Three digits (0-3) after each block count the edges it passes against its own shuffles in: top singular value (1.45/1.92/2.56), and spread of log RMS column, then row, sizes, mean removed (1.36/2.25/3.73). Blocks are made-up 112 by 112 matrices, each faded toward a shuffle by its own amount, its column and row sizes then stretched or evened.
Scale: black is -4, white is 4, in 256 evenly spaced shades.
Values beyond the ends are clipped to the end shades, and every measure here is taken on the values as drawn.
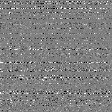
2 1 3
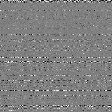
3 0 3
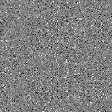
2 1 1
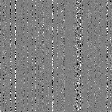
2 3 0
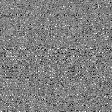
2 0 2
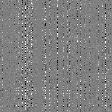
2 3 1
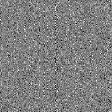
2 2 0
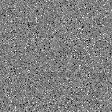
1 1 0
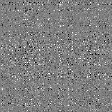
0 2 2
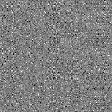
2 1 0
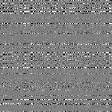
3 1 3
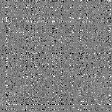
2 2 2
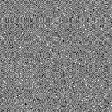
3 0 0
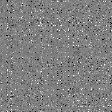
0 2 2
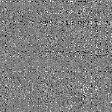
1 2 2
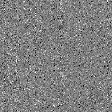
1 2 0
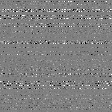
1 0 3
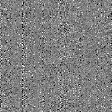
2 2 0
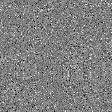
1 1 0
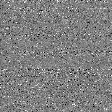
0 0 2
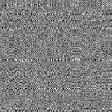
3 1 2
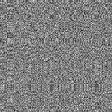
3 1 0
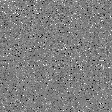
1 0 1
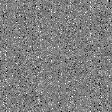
1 2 0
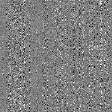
1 3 0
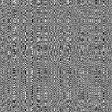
3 3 1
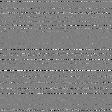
2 0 3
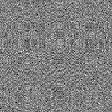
3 0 1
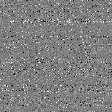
2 0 2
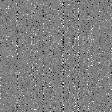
2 2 0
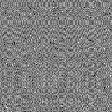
3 0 0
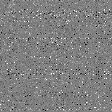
1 1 2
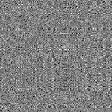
3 0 2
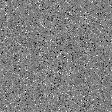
0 1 0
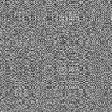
3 1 2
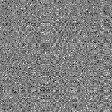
3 0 1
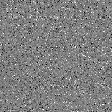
2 0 1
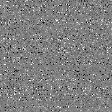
0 1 2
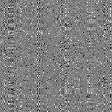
3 2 0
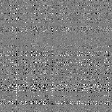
2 2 3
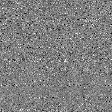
0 0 2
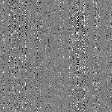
1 3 1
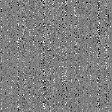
0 3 1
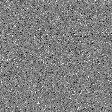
0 0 1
